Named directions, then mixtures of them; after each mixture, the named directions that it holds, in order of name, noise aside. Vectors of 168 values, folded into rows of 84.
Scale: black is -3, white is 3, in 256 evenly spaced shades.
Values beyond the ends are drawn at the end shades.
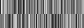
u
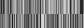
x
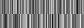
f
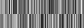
f, x.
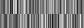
f, x.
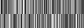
u.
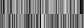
x.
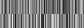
u, x.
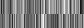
x.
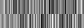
f, x.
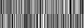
f, x.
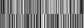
x.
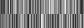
f, x.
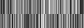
x.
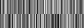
u, x.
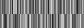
f.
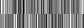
u, x.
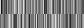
u.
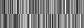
f.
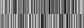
f, x.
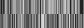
x.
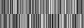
f, x.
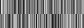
u.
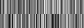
u, x.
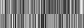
x.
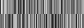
u.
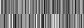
u, x.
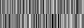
f, u.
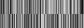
x.
